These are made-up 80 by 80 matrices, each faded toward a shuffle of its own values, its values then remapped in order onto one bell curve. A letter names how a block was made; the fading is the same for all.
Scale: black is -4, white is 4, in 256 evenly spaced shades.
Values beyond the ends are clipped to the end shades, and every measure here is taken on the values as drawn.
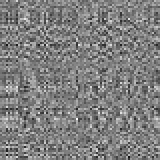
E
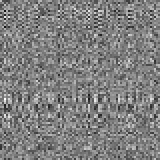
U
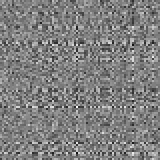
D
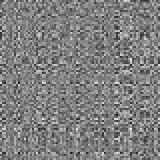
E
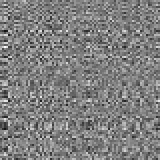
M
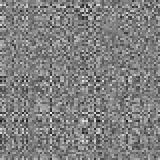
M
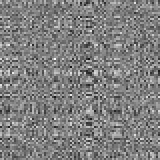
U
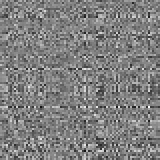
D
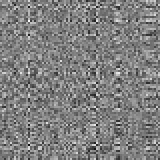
U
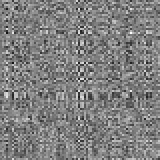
U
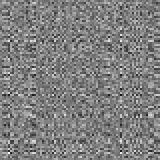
M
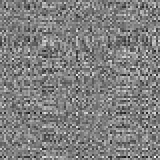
U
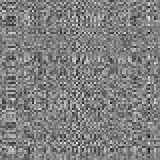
E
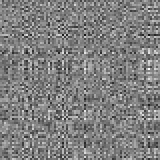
M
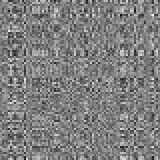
E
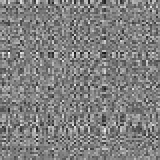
M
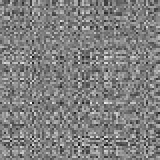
M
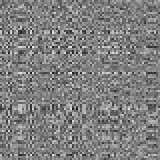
D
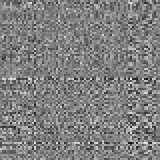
D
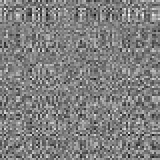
M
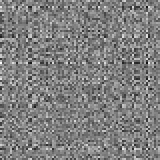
M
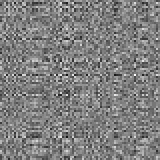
M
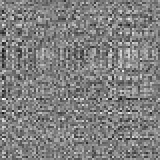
U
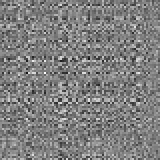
D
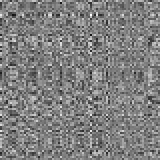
E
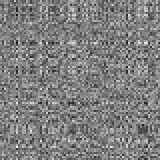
U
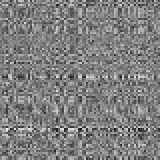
D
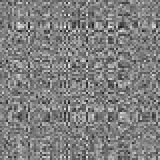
U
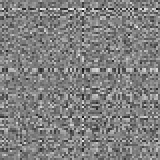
D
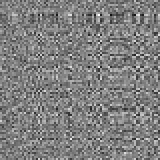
M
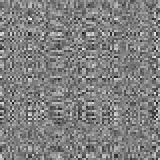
M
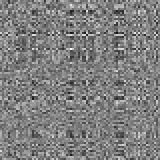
M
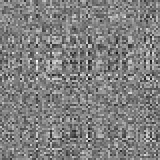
U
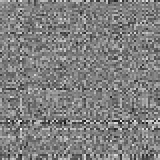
D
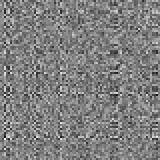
U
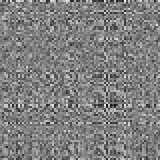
D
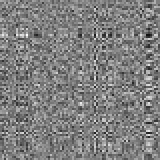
U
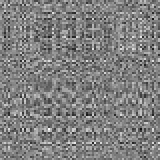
M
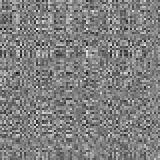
E
